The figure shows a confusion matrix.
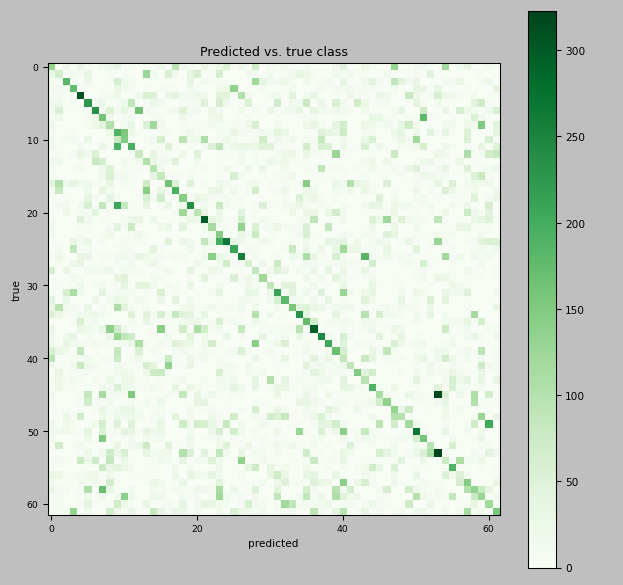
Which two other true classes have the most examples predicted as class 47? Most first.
0, 48
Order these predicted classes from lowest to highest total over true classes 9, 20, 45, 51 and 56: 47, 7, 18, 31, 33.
33, 47, 31, 18, 7
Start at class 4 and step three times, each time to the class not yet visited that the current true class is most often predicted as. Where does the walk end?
30
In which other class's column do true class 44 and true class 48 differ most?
59
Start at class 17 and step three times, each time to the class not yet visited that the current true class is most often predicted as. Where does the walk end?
12
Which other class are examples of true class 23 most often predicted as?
28
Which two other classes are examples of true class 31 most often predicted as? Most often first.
40, 3
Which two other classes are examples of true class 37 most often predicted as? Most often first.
9, 10
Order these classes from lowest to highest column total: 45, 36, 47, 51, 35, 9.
45, 51, 47, 36, 35, 9
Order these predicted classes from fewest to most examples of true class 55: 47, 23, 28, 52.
52, 23, 47, 28
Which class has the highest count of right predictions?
53
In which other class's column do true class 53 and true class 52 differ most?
18
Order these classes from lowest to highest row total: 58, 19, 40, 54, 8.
40, 54, 8, 19, 58
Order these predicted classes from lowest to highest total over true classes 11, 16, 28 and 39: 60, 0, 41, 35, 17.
60, 17, 41, 0, 35
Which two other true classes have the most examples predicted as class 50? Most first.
10, 59
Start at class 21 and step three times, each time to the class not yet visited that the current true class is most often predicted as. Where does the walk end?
7
